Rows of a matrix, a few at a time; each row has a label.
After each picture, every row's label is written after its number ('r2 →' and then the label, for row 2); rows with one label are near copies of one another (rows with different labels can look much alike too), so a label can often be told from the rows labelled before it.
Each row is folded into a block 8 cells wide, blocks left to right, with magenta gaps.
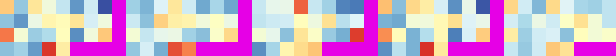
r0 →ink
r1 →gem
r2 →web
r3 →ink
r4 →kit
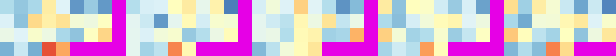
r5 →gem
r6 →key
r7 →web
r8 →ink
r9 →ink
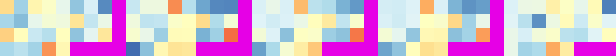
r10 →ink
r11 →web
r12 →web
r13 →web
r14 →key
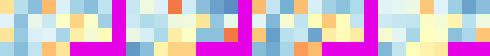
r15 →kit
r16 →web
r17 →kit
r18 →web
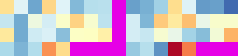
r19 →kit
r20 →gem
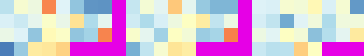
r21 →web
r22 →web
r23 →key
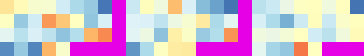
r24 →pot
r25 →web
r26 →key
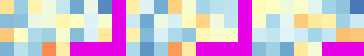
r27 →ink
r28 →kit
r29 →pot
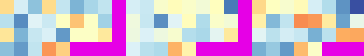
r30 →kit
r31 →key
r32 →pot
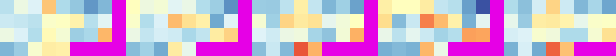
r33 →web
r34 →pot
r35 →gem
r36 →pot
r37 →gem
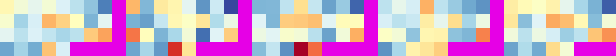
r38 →pot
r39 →ink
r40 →gem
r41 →web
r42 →pot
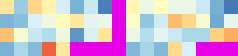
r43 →ink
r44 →pot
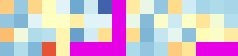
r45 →ink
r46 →kit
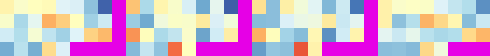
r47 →pot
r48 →ink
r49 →ink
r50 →pot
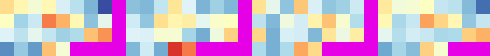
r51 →pot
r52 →gem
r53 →kit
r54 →pot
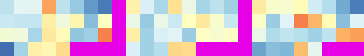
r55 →web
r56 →kit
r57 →pot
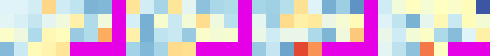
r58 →web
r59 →kit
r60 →gem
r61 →key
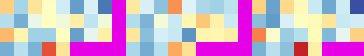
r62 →ink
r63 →kit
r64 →ink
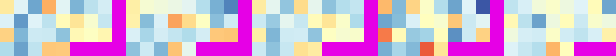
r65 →kit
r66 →pot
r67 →kit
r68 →ink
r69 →key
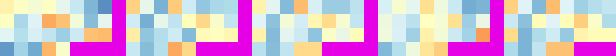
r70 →pot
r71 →kit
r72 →kit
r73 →web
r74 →kit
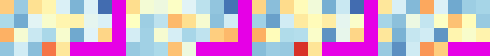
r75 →ink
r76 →pot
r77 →ink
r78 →kit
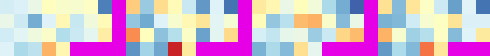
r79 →key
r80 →ink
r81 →pot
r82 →ink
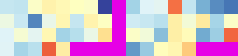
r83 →key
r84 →web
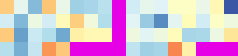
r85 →kit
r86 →key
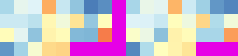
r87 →web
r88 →web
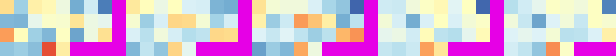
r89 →ink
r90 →pot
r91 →pot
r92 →key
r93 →key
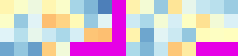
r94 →pot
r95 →kit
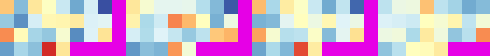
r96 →ink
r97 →pot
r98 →ink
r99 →web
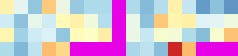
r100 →kit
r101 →gem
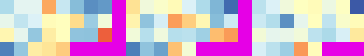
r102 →web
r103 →pot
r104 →key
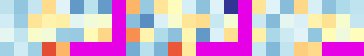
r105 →gem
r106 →ink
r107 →kit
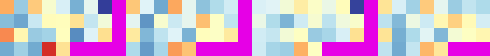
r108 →ink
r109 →kit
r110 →key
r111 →kit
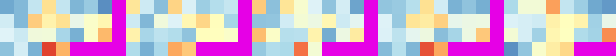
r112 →gem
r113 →kit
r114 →ink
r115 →gem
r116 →web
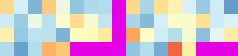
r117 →kit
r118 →ink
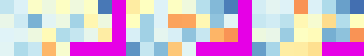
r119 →key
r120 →pot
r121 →web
